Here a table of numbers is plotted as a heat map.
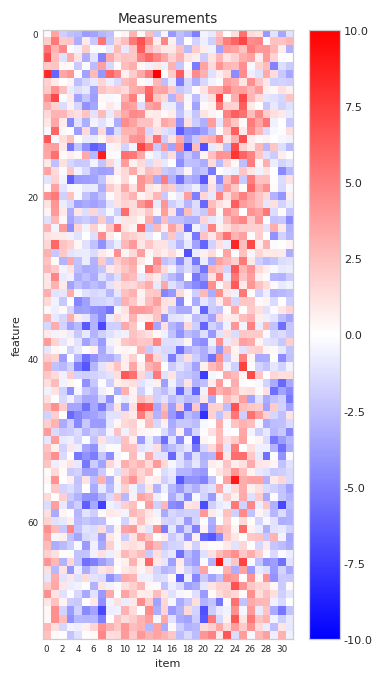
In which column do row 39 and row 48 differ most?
22
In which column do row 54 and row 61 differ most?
3
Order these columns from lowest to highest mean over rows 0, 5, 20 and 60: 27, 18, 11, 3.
18, 27, 3, 11
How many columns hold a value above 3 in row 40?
3
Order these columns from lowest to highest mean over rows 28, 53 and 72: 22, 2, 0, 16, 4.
4, 16, 2, 22, 0
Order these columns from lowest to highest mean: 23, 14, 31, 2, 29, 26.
31, 29, 2, 14, 23, 26
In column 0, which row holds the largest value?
5
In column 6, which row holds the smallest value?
14
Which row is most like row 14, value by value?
46
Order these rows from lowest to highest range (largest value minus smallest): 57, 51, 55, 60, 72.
60, 57, 51, 72, 55
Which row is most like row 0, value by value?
48
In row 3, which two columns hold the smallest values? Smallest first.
7, 5
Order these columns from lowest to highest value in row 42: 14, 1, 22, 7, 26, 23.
7, 22, 1, 23, 14, 26
